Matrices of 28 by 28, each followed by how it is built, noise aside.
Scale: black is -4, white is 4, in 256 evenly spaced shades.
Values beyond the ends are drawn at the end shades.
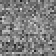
blocks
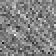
Toeplitz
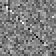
diagonal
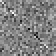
diagonal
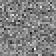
noise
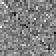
diagonal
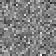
repeating rows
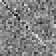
diagonal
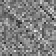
Toeplitz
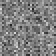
blocks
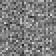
repeating rows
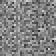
repeating rows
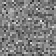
noise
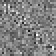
banded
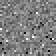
sparse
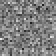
blocks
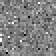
sparse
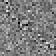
banded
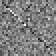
diagonal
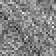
Toeplitz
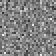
repeating rows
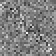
banded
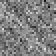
Toeplitz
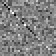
diagonal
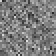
Toeplitz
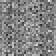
repeating rows
